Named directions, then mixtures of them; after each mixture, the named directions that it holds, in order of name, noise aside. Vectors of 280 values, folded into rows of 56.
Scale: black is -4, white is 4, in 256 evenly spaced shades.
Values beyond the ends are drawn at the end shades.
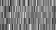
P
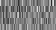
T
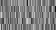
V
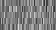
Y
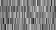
P, T, V.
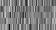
P.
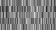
T, V, Y.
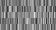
T, V, Y.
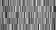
P, V, Y.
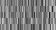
V, Y.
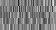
T, V, Y.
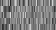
P.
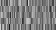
P, V.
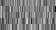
P, V, Y.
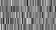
T, V, Y.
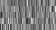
V.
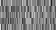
T, V.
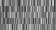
P, T, Y.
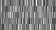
P, Y.
